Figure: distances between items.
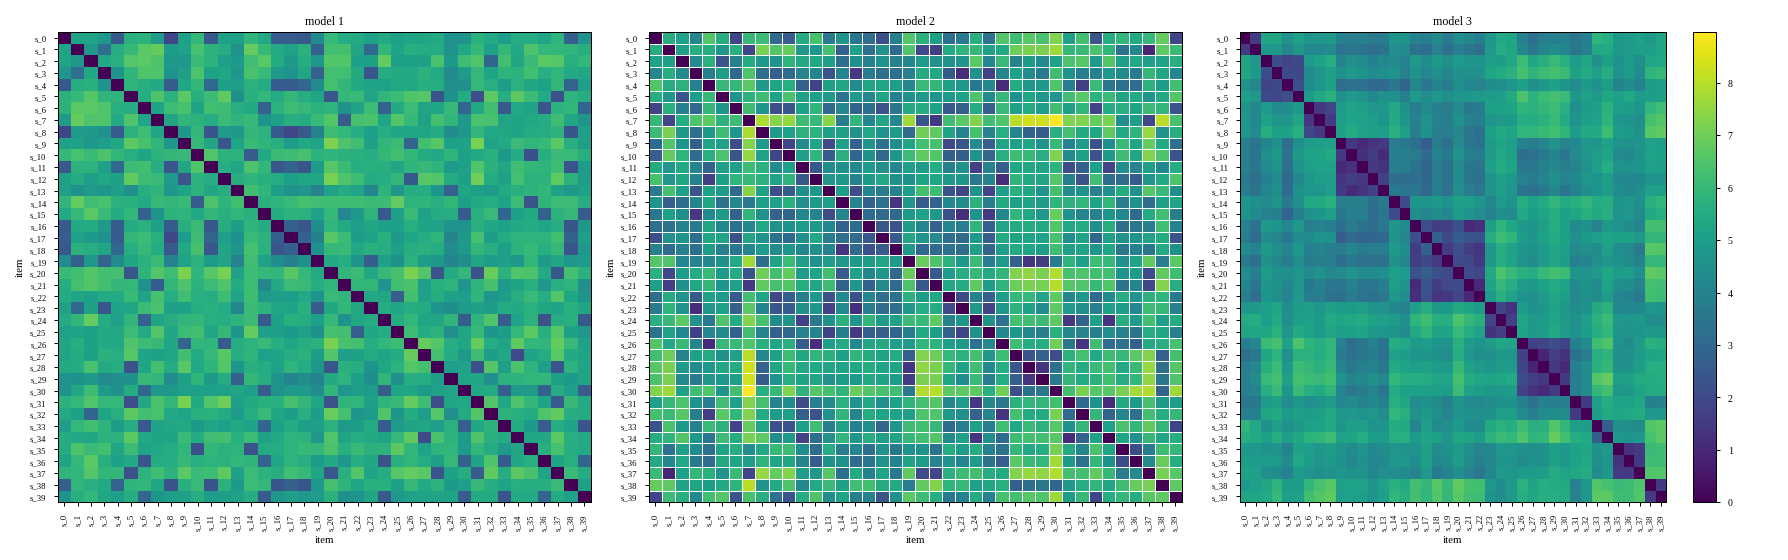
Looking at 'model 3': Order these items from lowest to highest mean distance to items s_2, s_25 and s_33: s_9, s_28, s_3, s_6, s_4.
s_4, s_3, s_9, s_6, s_28
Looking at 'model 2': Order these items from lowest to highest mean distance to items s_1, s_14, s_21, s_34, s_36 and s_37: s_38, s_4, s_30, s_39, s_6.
s_4, s_6, s_39, s_38, s_30
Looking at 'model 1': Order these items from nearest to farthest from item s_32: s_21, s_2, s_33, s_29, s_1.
s_2, s_29, s_1, s_33, s_21
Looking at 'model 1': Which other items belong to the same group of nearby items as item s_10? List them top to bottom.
s_14, s_35
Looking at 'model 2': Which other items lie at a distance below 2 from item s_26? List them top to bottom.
s_4, s_12, s_32
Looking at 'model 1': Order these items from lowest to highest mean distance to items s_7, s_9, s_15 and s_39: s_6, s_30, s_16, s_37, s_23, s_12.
s_30, s_6, s_12, s_16, s_23, s_37
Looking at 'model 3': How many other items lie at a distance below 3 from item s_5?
3
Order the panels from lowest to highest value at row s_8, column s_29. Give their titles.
model 2, model 1, model 3
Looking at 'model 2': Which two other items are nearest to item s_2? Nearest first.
s_5, s_14
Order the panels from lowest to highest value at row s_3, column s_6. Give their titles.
model 2, model 3, model 1
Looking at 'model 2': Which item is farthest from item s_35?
s_30
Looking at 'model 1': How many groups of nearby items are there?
11
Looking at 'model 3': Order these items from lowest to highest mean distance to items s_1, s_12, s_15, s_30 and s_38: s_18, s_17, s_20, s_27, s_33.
s_27, s_17, s_18, s_20, s_33
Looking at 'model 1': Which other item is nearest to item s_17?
s_8
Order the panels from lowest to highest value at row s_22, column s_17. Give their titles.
model 3, model 2, model 1
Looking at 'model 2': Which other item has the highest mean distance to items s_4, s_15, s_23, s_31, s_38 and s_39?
s_7
